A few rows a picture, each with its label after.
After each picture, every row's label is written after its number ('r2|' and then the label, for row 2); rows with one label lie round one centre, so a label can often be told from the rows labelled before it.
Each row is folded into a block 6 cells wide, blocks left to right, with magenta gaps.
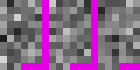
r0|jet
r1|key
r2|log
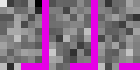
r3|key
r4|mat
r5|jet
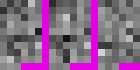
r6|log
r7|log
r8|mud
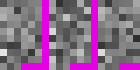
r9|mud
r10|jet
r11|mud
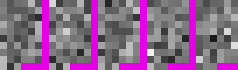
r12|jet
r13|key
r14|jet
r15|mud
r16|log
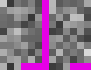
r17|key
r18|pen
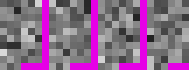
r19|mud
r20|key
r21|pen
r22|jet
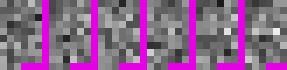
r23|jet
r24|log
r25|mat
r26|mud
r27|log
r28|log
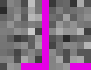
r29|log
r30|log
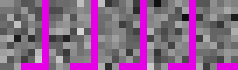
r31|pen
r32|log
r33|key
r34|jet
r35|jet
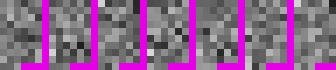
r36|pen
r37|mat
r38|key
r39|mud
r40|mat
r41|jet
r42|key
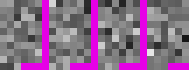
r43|pen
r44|key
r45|mat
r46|mud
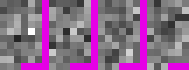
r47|log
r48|mud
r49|jet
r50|jet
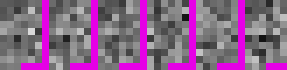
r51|log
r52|log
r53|log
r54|jet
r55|mud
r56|log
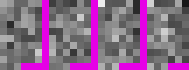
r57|pen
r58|mat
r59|key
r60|key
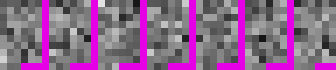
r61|mat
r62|mud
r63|key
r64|mud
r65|jet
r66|log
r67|mat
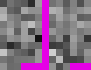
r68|mud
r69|mud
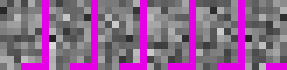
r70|log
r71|jet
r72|pen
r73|mud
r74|mud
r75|jet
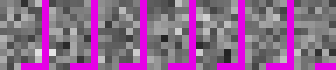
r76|pen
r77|mud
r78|pen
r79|log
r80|mud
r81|pen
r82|mat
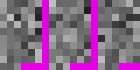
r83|pen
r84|key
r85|jet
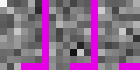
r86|key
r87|mat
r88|mud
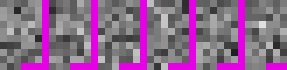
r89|mud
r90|log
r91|pen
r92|key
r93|mat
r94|mat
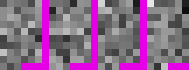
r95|mud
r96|log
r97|key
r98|key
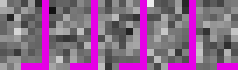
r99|key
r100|log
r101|jet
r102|key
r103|mat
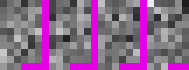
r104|mat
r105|log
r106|pen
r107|key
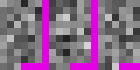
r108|pen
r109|log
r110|pen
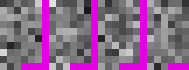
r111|mud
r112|key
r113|jet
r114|key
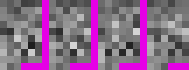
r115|mat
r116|mat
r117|mat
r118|mat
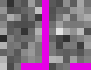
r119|jet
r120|log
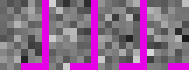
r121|mat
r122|key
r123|pen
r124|mud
